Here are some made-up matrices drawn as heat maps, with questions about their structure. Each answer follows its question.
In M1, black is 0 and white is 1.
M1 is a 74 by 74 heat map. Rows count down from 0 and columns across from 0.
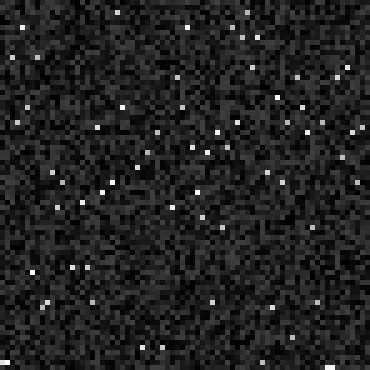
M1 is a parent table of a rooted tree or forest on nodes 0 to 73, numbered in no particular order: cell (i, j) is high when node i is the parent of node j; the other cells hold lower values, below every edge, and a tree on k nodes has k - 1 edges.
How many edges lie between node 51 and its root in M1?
4
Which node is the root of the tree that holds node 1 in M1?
25
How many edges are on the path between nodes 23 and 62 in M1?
7
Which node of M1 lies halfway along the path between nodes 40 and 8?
26
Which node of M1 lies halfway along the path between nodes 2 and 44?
30
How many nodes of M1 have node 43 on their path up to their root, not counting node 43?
2
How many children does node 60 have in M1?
4
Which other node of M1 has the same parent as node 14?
17
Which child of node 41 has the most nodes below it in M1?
11
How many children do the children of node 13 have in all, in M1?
2
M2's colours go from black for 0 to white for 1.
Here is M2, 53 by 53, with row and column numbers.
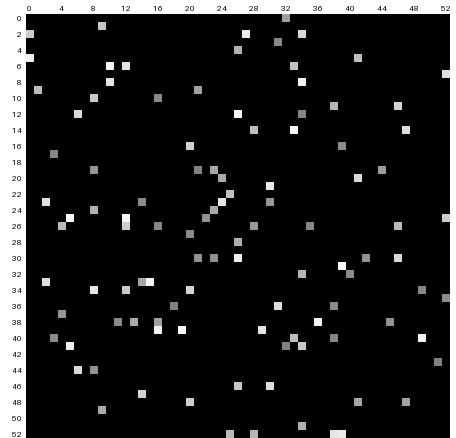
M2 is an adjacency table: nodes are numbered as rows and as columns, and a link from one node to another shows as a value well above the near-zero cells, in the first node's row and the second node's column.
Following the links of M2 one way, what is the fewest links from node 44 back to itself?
6
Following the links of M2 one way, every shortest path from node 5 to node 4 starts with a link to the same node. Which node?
node 41
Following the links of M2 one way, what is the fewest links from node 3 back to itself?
8
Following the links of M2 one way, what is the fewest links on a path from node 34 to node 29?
5
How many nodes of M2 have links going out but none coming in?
5
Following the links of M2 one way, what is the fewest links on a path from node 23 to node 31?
6
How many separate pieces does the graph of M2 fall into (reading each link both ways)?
2
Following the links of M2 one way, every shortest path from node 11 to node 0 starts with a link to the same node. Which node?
node 46
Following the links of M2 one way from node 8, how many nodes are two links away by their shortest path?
4
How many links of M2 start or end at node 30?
8
